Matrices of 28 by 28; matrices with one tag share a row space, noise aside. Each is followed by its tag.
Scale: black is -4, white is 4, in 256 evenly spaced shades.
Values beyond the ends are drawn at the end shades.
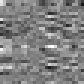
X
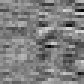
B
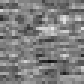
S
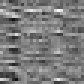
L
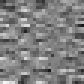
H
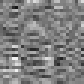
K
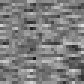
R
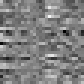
X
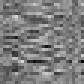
K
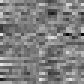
X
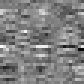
H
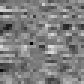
X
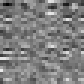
X
